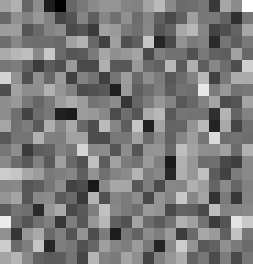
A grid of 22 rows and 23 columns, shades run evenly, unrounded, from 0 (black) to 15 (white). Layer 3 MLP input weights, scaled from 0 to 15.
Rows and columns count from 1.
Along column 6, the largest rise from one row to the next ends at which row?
11
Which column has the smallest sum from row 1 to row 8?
20
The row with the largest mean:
15
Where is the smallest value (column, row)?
6, 1
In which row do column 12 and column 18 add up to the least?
9
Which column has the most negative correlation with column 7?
12
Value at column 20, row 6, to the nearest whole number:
8
